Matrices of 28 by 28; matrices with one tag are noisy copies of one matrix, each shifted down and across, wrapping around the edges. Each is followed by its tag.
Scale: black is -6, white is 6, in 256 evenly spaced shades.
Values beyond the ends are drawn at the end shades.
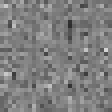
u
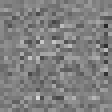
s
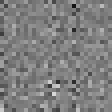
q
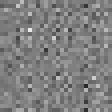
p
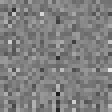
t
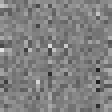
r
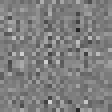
p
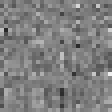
u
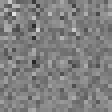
q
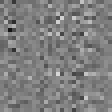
s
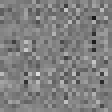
p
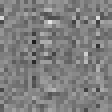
r
